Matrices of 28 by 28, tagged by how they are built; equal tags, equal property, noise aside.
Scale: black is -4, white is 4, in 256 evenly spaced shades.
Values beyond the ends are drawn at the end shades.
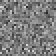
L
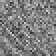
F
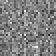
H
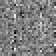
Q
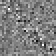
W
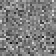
H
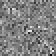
W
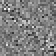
W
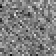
F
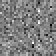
Q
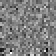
H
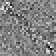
W
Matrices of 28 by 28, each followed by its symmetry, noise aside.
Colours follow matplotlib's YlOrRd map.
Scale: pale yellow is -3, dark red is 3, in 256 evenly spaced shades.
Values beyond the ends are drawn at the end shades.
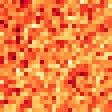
symmetric.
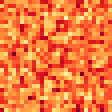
mirrored top to bottom.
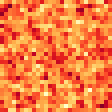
same after a half turn.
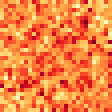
symmetric.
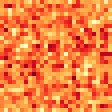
same after a half turn.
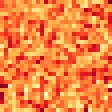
antisymmetric.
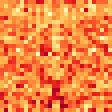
mirrored left to right.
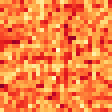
antisymmetric.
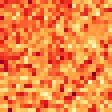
symmetric.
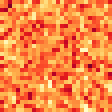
symmetric.
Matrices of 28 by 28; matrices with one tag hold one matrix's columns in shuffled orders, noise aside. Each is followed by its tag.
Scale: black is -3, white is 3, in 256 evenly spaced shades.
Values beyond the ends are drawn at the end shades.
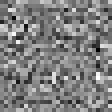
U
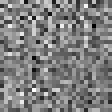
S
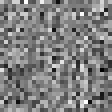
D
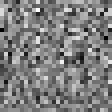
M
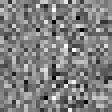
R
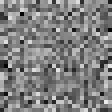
D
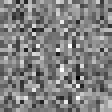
R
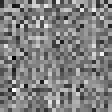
S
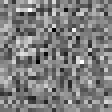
M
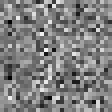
R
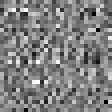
M
